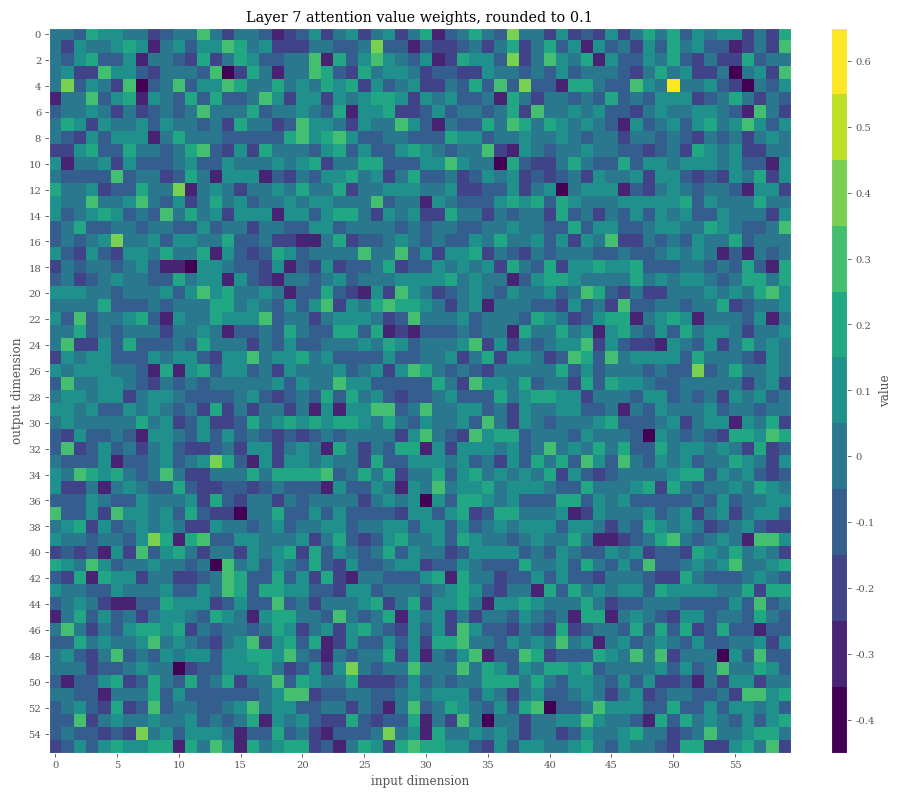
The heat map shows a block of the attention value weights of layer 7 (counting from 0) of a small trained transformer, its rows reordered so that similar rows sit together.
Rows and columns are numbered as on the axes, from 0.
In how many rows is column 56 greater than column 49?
20
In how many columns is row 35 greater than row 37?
19
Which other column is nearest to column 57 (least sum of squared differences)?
39
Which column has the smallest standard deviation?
53
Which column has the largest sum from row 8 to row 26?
12
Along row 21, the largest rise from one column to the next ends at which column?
46
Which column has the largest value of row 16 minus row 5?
36
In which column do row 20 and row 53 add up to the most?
43
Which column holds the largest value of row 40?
7
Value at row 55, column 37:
-0.1
